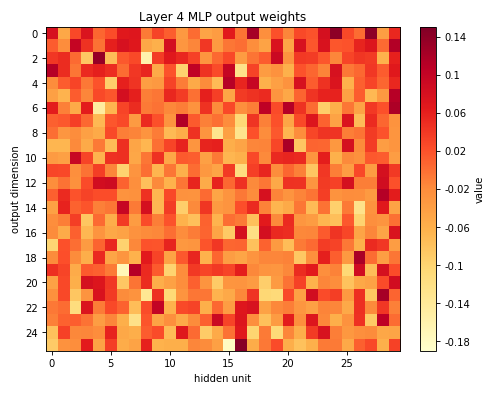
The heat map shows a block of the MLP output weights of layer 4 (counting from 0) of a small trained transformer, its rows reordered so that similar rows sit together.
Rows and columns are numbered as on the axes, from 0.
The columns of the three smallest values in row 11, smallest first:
16, 6, 22
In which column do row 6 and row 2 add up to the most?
29
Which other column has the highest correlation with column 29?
7
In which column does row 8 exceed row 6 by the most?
23
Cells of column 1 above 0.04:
4
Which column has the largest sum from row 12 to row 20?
28
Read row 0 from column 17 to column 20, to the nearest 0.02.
0.12 -0.02 0.02 -0.02
